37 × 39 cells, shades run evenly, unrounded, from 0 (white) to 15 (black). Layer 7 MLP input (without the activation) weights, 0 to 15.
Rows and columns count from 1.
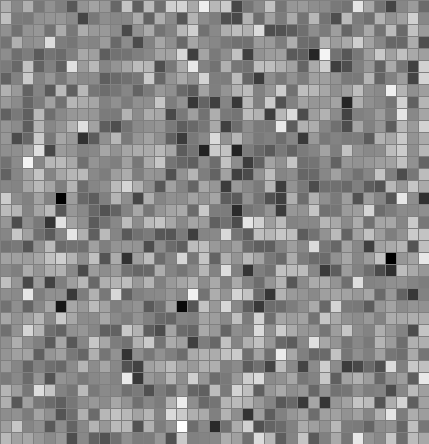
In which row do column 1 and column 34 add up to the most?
21
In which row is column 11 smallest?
25
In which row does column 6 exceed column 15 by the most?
17
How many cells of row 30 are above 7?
18
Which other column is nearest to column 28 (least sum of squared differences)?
2
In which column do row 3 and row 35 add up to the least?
36
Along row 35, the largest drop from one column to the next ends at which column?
24
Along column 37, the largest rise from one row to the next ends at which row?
15
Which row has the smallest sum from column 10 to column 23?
35
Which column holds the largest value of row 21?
34
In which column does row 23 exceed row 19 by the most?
23
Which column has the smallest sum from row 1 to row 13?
37
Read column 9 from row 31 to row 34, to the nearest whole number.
7 7 8 6
